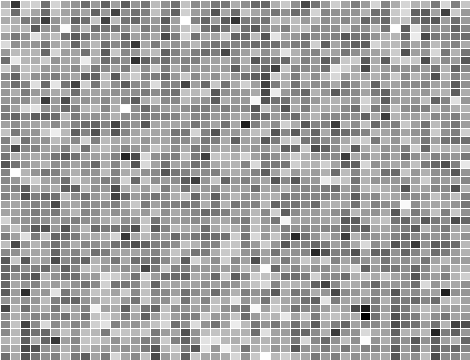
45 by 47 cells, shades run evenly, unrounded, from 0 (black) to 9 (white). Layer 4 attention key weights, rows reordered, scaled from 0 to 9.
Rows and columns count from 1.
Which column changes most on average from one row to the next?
28
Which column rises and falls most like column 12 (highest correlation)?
10
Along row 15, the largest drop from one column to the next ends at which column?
39
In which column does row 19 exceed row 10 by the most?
44
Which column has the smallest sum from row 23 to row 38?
42
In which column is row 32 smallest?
32
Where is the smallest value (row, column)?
40, 37
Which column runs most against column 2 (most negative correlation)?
47
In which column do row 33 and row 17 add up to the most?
20
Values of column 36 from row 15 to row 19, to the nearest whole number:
5 5 4 7 3
